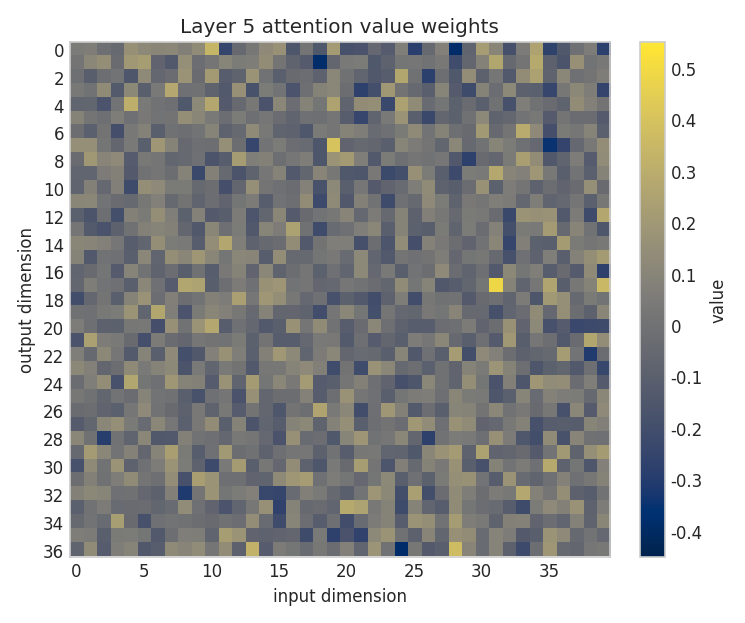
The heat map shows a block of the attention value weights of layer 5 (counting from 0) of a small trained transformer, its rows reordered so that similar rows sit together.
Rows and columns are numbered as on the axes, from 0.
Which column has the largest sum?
7
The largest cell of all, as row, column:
17, 31
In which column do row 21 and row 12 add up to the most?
39
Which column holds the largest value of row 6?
33
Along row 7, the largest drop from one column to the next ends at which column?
20
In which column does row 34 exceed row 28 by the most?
26
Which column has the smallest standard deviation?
27
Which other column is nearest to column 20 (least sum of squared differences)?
37
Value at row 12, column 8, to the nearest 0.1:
-0.1
